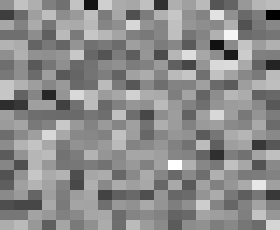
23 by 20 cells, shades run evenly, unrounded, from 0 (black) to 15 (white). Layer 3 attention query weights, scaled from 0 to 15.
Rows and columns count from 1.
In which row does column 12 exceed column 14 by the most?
7
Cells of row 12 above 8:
8
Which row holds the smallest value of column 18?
3
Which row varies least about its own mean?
13
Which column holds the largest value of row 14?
4
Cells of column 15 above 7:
17
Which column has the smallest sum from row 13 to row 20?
1
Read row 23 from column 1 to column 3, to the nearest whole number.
10 11 9
